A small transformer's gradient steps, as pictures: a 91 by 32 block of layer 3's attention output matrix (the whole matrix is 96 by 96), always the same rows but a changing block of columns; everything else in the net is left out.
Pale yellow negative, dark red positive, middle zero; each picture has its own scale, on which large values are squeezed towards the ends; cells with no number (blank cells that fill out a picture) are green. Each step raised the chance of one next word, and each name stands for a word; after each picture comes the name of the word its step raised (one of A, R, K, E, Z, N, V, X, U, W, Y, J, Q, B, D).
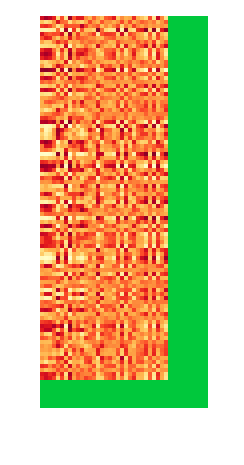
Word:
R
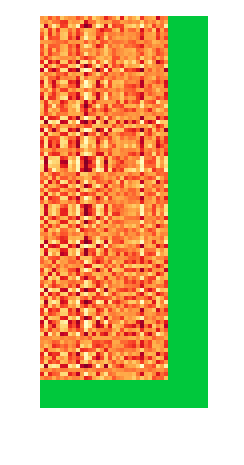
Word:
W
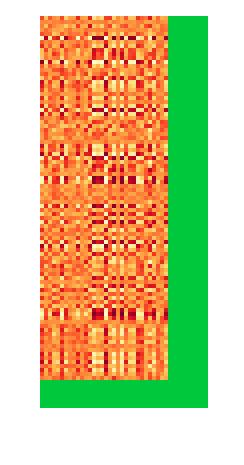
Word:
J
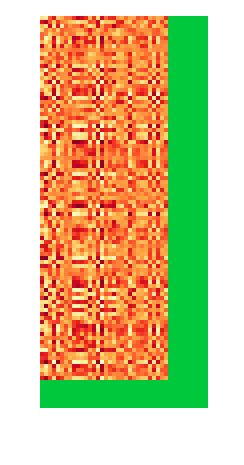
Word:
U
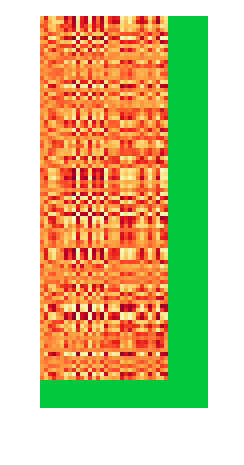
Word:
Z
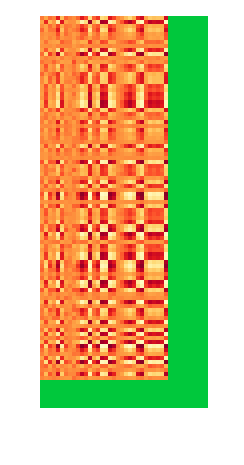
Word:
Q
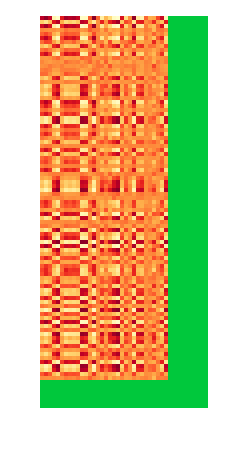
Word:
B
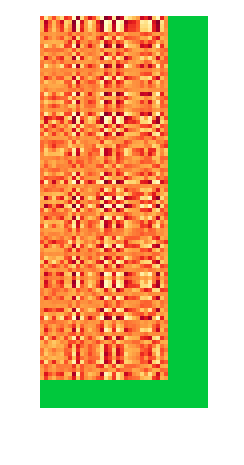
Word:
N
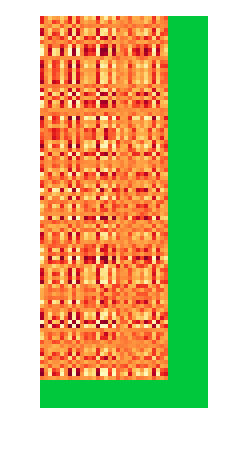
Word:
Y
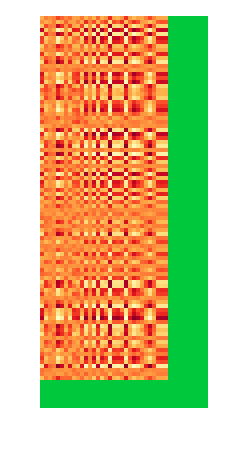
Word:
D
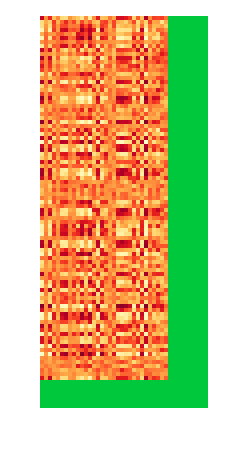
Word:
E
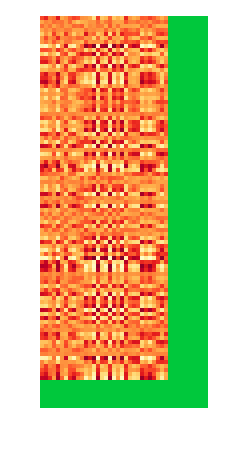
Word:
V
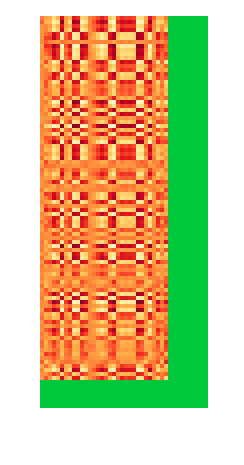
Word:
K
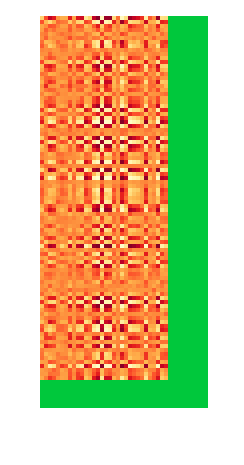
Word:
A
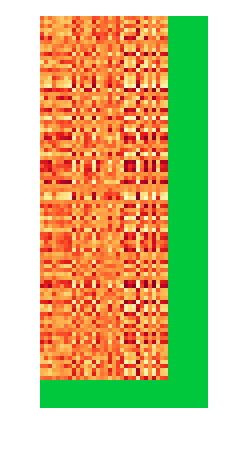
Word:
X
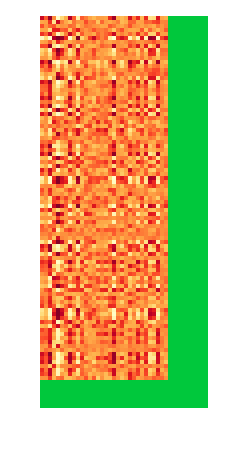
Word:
J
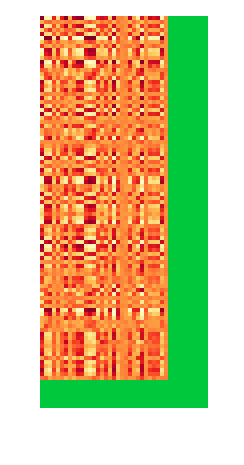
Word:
J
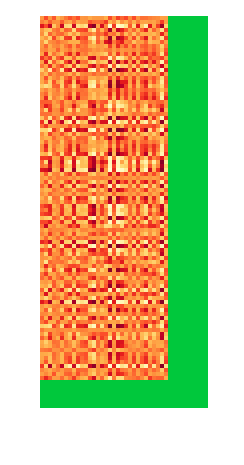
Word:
W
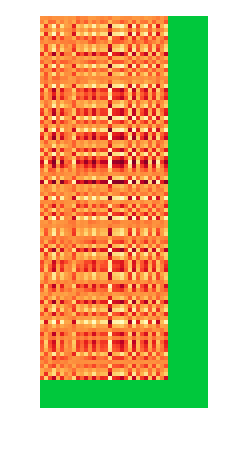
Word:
X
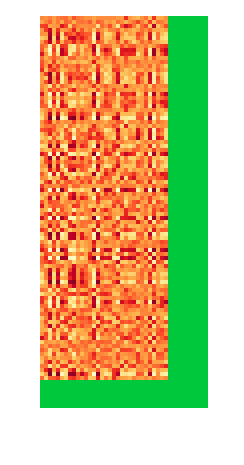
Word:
Y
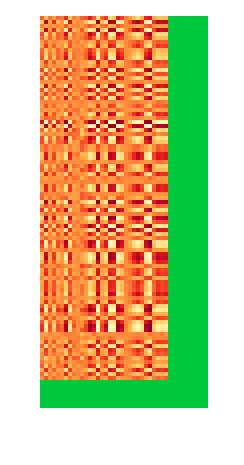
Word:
R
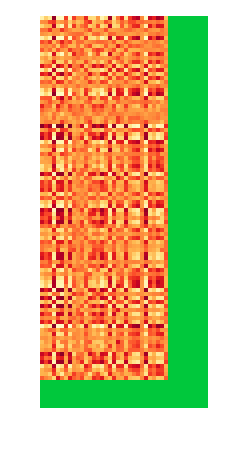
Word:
U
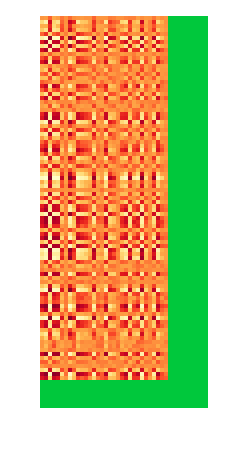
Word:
Z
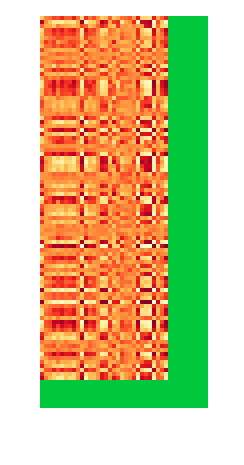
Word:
W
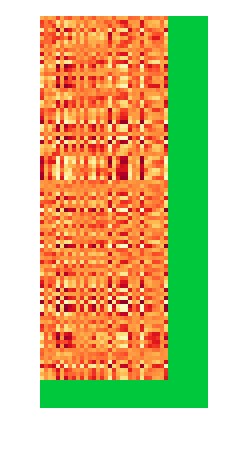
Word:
A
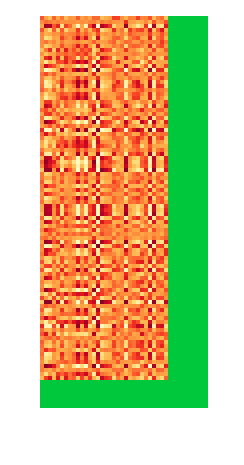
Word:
W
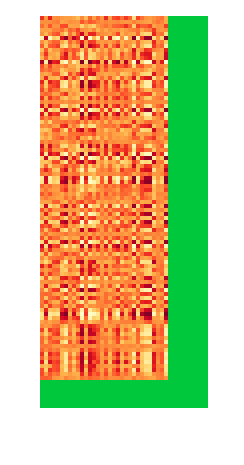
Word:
J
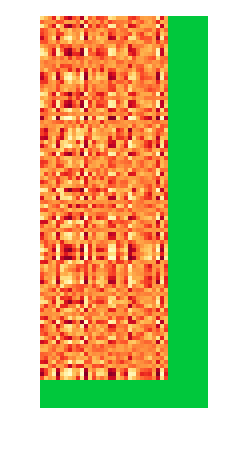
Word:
Y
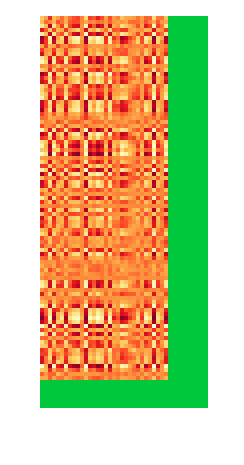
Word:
D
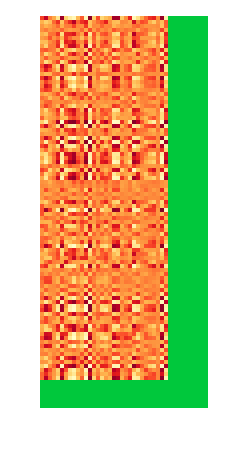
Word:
A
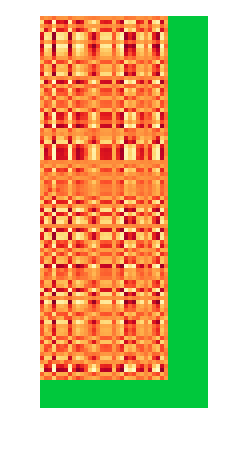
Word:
K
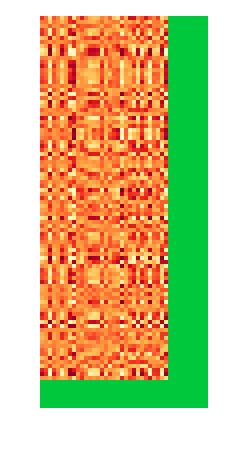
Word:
Y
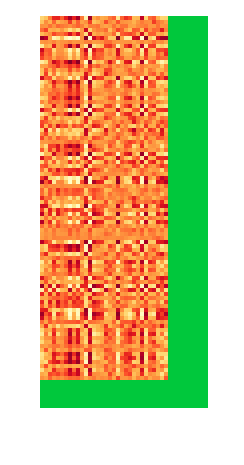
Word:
J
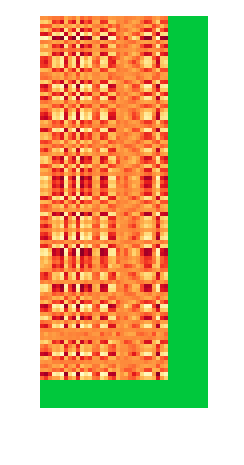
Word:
Z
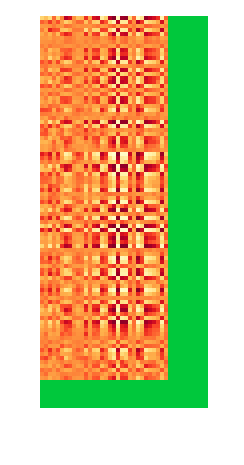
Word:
R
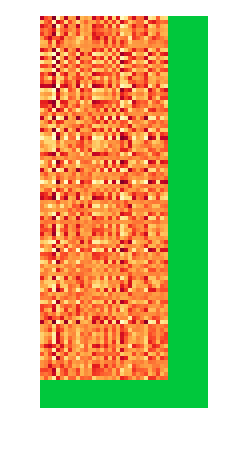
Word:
X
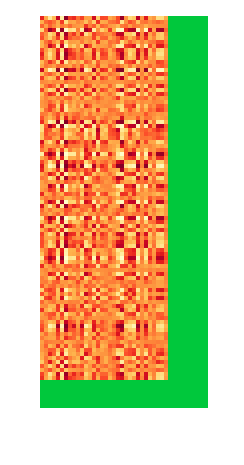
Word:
R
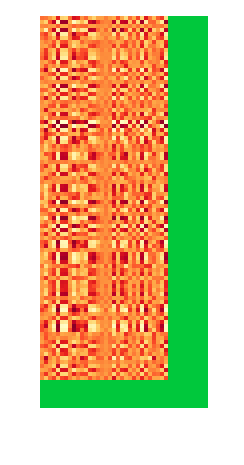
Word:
R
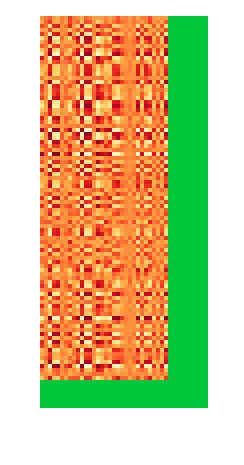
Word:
D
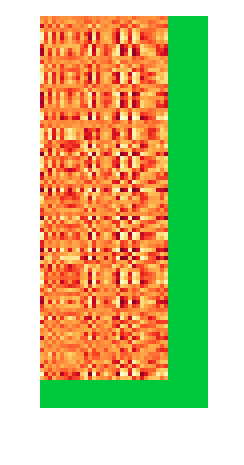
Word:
Y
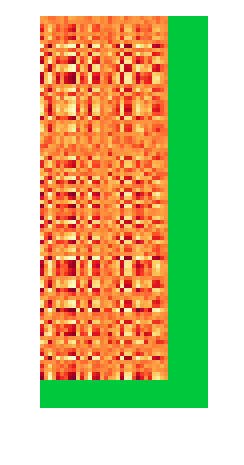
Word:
V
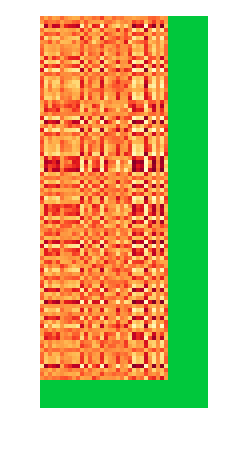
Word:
W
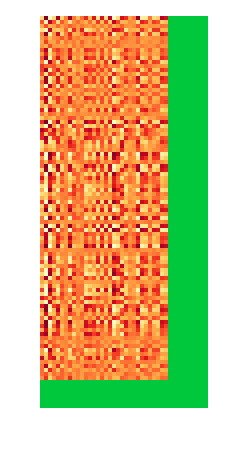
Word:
R
